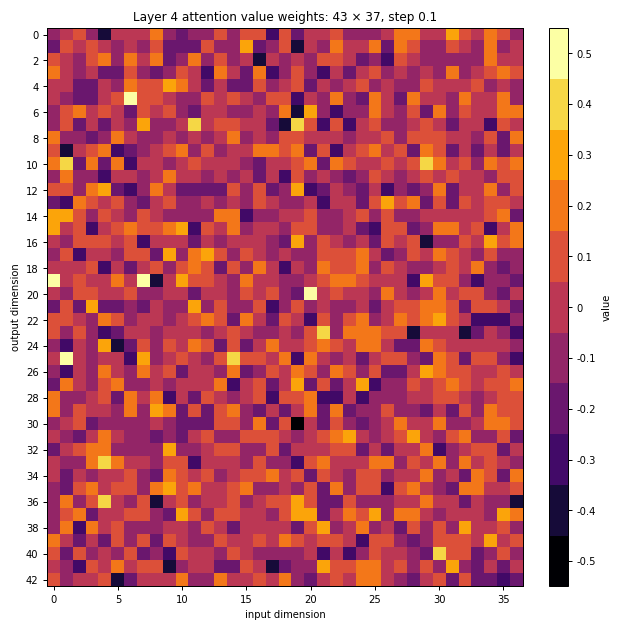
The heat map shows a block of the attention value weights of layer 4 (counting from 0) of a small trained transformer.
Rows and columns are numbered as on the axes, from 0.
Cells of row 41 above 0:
13
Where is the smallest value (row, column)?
30, 19
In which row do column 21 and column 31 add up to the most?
41
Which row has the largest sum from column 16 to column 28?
37
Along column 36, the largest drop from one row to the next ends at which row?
36
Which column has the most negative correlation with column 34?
10
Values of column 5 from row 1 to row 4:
-0.1 -0.1 -0.2 -0.1
